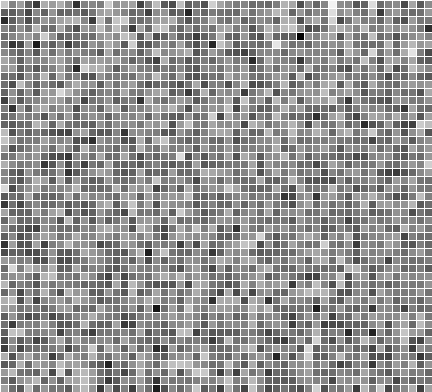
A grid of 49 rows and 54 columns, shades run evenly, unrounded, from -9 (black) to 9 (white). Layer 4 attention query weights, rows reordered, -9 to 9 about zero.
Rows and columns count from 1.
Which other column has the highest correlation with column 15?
36
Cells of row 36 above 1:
17
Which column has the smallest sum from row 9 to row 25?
51
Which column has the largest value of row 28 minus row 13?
18
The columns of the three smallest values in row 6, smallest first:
5, 27, 2
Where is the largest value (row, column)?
1, 42
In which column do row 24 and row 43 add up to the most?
29
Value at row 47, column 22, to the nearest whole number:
3
